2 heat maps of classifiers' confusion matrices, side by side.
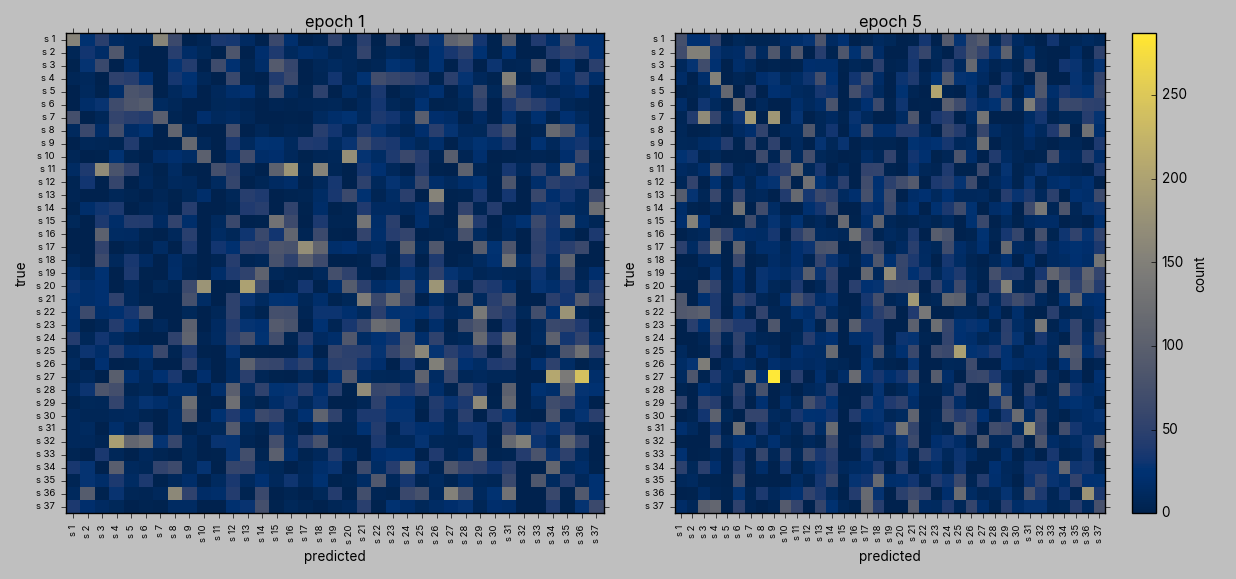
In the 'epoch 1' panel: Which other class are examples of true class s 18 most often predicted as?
s 31
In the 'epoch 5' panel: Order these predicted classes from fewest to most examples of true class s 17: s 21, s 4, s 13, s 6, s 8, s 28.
s 28, s 8, s 21, s 13, s 6, s 4
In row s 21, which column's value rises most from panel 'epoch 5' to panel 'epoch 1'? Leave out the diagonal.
s 23
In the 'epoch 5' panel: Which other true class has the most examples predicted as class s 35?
s 21
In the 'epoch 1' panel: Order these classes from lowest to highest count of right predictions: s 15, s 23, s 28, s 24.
s 28, s 24, s 23, s 15
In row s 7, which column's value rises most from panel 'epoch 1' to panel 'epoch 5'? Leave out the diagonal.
s 9
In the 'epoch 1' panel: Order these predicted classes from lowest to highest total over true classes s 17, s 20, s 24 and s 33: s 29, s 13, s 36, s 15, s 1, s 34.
s 1, s 36, s 34, s 15, s 29, s 13
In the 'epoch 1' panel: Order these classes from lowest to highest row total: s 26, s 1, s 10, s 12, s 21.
s 12, s 10, s 26, s 21, s 1
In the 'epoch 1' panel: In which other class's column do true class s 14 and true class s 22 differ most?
s 35
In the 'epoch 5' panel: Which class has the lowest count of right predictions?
s 33
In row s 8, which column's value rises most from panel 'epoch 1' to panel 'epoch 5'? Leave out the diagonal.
s 36
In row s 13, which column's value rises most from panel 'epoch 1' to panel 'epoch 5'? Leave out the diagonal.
s 11
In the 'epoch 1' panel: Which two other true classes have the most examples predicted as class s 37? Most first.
s 14, s 13
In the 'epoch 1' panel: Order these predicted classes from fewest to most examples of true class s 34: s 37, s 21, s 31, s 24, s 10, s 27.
s 37, s 10, s 31, s 21, s 27, s 24
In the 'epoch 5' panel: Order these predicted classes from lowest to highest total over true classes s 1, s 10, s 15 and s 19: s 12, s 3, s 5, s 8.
s 5, s 3, s 8, s 12
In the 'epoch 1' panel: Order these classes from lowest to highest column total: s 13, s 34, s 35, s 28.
s 13, s 28, s 34, s 35
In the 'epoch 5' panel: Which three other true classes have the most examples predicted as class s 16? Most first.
s 27, s 23, s 5
